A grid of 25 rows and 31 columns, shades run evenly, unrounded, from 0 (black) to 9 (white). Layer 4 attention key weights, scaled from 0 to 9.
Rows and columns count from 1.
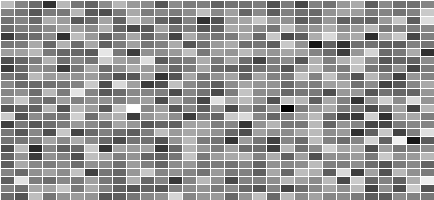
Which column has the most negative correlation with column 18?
15
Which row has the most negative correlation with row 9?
13
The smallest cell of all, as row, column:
14, 21
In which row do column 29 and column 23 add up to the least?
6
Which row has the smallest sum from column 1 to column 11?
17
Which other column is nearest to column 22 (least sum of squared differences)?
16
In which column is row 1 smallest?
4
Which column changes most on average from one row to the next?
27
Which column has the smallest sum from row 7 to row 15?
28
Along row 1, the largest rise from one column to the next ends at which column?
5
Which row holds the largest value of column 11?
8
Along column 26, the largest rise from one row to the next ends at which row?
23
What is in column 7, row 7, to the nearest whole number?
3
